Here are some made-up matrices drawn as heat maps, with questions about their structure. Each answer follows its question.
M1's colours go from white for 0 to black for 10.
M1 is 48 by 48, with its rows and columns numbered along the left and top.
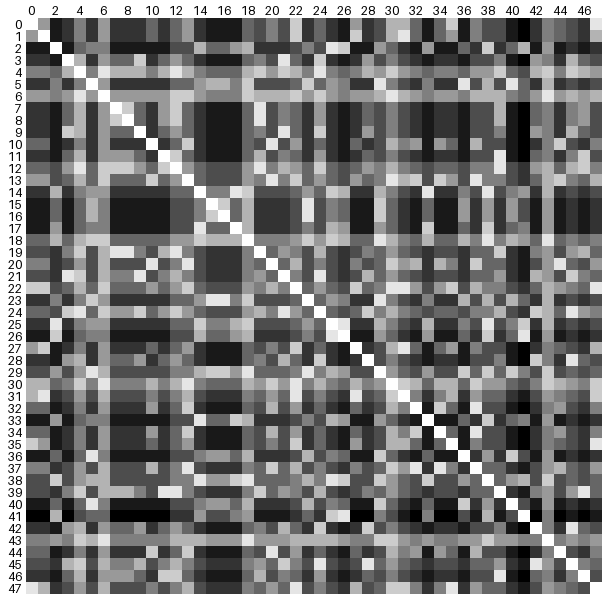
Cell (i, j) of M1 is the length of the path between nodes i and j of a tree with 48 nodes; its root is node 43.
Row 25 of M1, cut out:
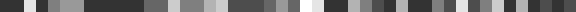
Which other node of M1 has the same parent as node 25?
14
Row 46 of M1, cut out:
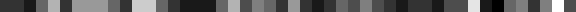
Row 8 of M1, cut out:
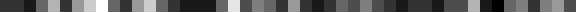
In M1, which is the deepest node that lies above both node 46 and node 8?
12
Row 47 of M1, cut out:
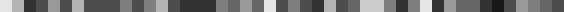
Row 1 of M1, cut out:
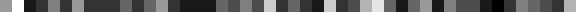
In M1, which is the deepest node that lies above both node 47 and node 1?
22
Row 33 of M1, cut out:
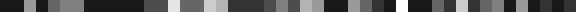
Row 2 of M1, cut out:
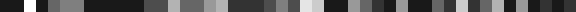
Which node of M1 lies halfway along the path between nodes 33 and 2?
38
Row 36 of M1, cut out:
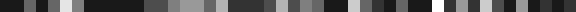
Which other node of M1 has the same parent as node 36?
40
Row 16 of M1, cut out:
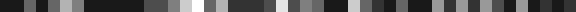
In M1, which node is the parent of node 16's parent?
29
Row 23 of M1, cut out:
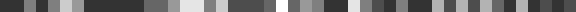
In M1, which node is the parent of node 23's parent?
18
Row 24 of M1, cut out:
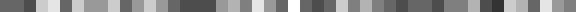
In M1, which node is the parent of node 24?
4
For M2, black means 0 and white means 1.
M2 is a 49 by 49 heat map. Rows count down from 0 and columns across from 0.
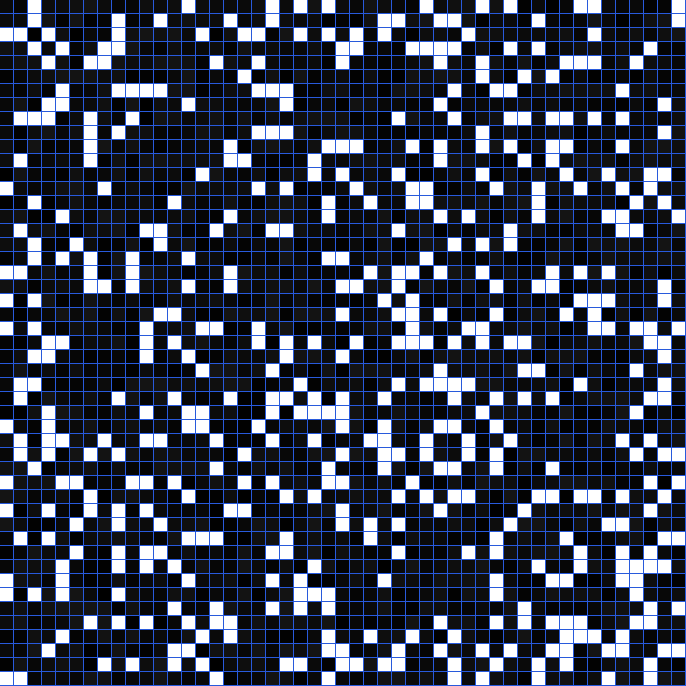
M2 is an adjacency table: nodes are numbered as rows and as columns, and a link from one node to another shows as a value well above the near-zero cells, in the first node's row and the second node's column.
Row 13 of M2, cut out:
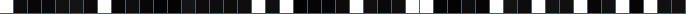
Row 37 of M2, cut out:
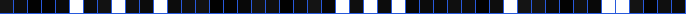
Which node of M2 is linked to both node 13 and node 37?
node 44
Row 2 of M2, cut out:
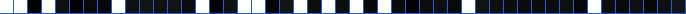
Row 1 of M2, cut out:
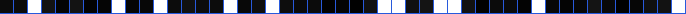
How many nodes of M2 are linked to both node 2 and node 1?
2
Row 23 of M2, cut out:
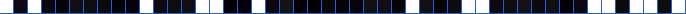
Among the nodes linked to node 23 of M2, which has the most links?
node 46
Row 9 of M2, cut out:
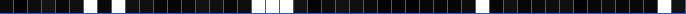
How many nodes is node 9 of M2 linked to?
7
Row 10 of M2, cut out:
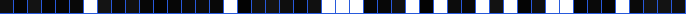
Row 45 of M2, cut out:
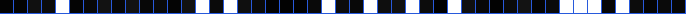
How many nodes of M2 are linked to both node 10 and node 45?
5
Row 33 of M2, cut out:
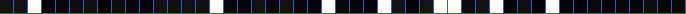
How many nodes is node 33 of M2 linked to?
8
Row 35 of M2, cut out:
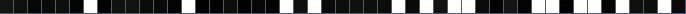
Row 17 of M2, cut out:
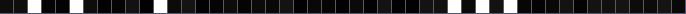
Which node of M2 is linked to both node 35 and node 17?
node 32
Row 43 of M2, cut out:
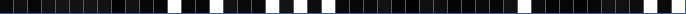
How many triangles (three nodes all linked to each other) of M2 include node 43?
6
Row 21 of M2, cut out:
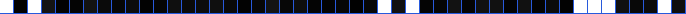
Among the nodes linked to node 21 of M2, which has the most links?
node 47
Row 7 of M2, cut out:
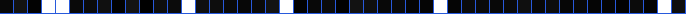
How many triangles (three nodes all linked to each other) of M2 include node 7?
5
